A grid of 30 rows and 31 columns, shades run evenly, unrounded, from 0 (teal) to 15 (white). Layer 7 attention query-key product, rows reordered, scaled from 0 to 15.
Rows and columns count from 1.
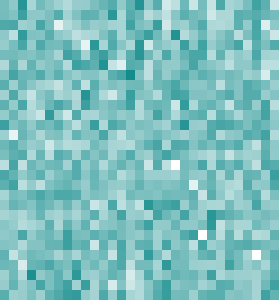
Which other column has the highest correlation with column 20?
17
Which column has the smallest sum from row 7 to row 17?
21
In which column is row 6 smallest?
16
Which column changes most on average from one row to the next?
9
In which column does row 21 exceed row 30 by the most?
14
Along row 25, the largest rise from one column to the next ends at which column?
11
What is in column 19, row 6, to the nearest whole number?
4
